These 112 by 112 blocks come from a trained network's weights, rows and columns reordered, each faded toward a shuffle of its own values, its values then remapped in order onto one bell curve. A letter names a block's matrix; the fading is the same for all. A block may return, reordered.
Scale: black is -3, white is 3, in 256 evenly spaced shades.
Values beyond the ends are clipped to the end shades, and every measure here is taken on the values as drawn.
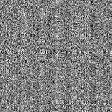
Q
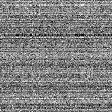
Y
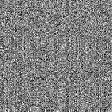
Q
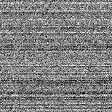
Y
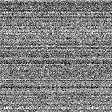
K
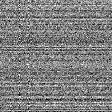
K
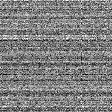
K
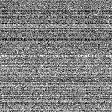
Y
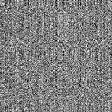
Q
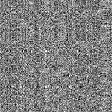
Q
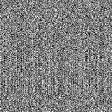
Q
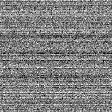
K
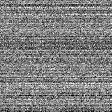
K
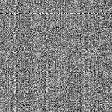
Q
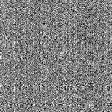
Q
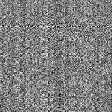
Q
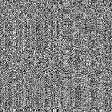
Q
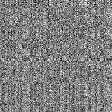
Q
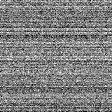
Y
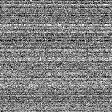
Y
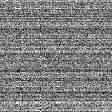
K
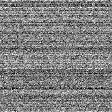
Y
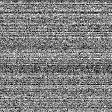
Y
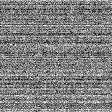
Y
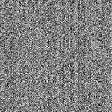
Q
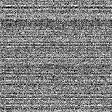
Y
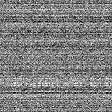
K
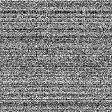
K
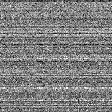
K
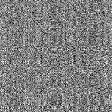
Q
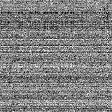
K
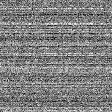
Y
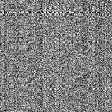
Q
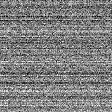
Y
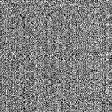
Q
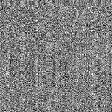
Q
